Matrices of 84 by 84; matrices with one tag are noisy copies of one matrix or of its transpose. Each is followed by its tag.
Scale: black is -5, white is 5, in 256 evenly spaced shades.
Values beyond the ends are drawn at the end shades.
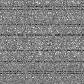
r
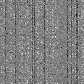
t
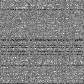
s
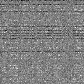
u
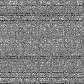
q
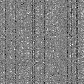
t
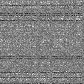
q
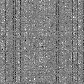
q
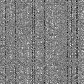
t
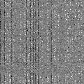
u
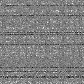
t
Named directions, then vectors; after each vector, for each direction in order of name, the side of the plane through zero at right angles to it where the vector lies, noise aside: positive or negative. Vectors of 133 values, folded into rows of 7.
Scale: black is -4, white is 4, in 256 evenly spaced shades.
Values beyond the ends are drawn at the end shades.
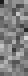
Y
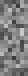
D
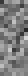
negative, positive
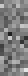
negative, negative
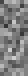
negative, positive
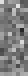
negative, negative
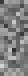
negative, positive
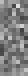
negative, negative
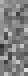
negative, negative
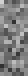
positive, negative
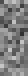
negative, positive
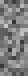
positive, negative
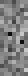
positive, negative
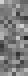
negative, negative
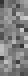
positive, positive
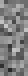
positive, negative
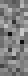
positive, negative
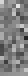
negative, negative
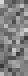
positive, negative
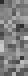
positive, positive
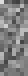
positive, negative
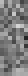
negative, negative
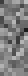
negative, positive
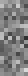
negative, negative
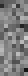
positive, positive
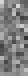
negative, negative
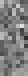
negative, negative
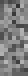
positive, positive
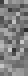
negative, positive
